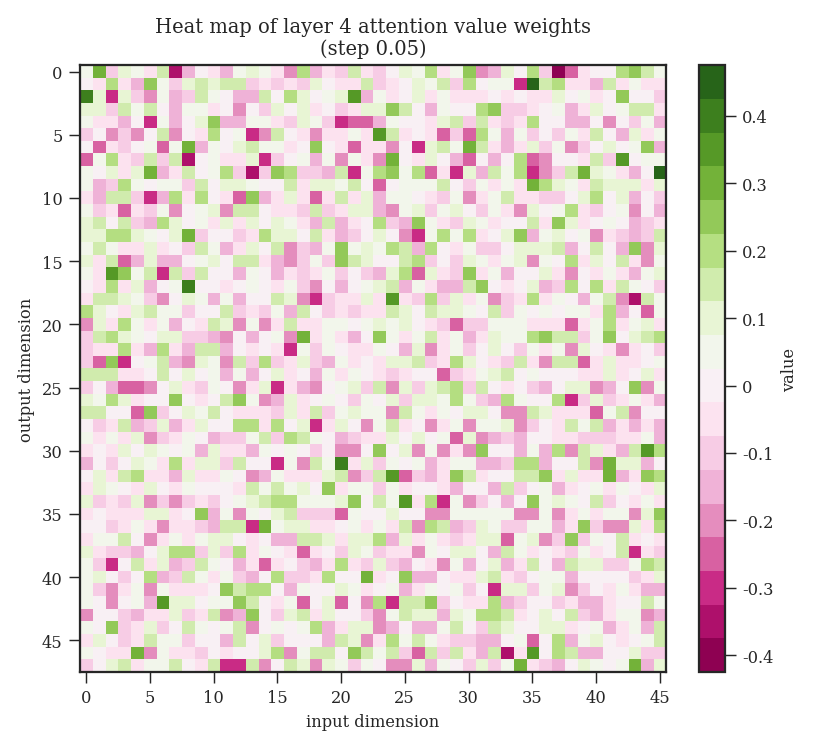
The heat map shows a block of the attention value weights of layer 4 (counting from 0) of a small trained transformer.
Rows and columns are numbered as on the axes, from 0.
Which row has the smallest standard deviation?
33
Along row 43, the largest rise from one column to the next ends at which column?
13
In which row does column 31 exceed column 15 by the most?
25
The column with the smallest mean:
18
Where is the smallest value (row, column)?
0, 37
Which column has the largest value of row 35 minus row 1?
45
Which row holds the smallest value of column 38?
26
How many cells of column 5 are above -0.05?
26
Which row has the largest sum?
9
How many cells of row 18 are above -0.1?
32
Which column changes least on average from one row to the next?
10
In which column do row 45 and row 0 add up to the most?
1
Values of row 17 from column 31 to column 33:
0.25 0 -0.05
